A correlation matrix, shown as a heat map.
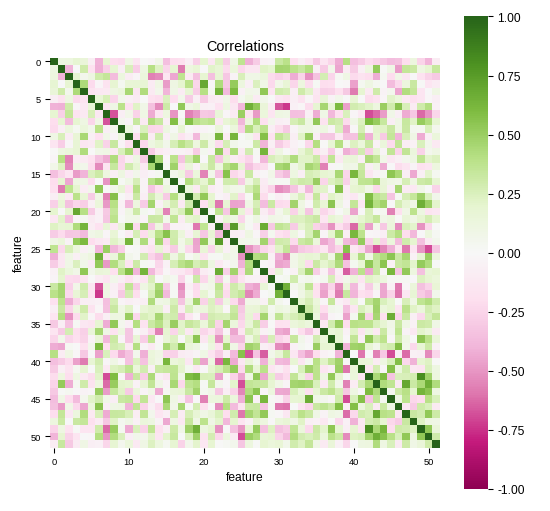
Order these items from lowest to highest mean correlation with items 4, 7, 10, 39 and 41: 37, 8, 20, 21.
37, 8, 21, 20
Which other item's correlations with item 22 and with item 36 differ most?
24
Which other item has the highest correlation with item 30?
31
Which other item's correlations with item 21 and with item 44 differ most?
14
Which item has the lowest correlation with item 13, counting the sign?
2
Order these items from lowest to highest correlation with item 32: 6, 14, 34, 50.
6, 14, 34, 50
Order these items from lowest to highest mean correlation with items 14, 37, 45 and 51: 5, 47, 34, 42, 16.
5, 42, 47, 16, 34
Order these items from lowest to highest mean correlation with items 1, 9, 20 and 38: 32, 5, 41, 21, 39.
39, 5, 32, 21, 41
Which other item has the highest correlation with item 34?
45
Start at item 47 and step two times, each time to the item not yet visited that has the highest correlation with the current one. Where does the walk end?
50
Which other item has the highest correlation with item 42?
49
